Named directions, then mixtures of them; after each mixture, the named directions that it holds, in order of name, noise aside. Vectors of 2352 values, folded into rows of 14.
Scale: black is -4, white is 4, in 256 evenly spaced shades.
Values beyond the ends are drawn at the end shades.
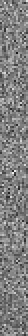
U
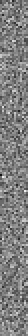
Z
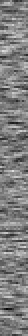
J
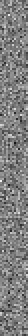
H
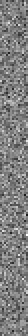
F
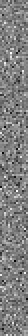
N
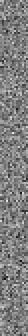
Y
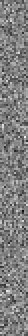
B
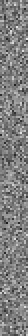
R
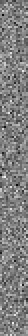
N, Z.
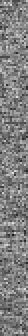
J, U.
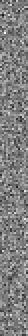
H, Z.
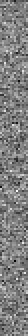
F, J, N.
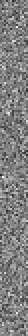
R, Z.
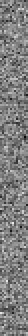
B, H, J.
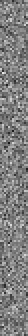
B, U, Z.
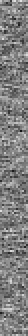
H, J, Z.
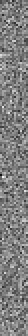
Z.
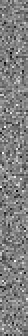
N.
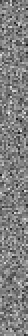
H, Z.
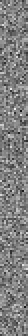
B, H.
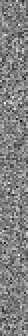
F, H, R.
